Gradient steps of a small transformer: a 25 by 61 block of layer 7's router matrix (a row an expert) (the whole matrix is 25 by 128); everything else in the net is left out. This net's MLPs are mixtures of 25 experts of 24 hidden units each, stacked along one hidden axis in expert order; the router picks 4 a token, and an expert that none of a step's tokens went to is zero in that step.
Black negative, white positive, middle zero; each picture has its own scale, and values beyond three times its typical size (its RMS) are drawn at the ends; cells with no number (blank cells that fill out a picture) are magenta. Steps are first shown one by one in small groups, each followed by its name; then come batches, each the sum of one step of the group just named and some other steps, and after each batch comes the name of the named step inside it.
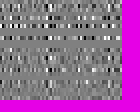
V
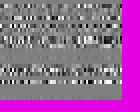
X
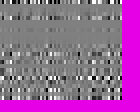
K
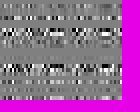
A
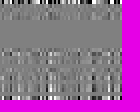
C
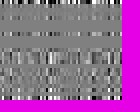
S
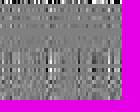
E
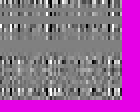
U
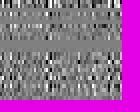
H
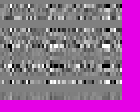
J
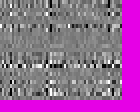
U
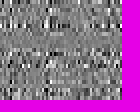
A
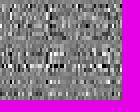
V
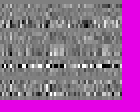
X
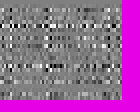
J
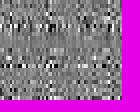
H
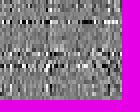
H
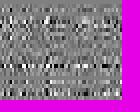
A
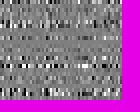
K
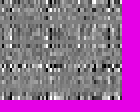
E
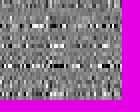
H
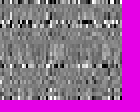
S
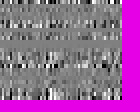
S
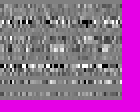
X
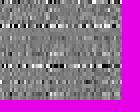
E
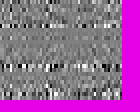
K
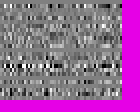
X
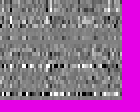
H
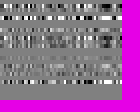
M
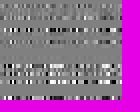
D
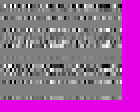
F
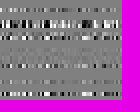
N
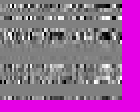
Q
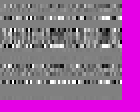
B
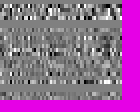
M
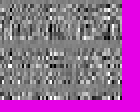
Q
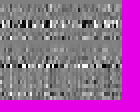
N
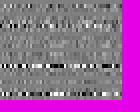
F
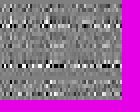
F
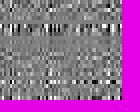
D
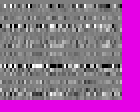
F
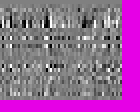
N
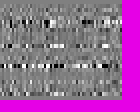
B
